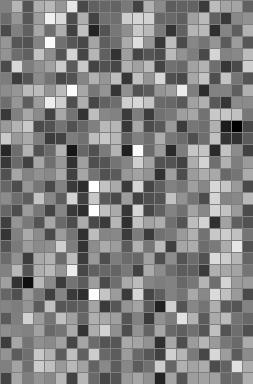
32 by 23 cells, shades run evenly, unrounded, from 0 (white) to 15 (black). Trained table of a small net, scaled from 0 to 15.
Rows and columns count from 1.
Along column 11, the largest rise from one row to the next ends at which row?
8
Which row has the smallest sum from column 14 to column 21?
27
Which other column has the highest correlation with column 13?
19
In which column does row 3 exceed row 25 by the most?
9
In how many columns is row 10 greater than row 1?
9
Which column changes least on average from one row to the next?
18
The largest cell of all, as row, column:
11, 22
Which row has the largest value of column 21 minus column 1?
12
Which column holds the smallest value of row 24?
21
